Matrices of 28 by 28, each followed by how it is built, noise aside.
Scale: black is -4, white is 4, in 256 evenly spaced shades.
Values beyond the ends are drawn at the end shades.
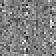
uneven columns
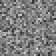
noise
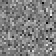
uneven columns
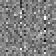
uneven columns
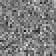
noise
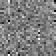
uneven columns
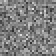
noise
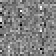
uneven columns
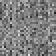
blocks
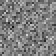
Hankel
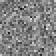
noise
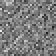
Hankel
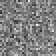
blocks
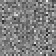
uneven columns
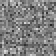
blocks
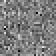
uneven columns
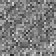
Hankel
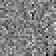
uneven columns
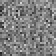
blocks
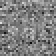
blocks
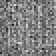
blocks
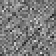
Hankel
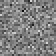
noise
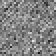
Hankel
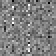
uneven columns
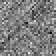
Hankel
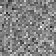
Hankel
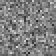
noise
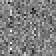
uneven columns
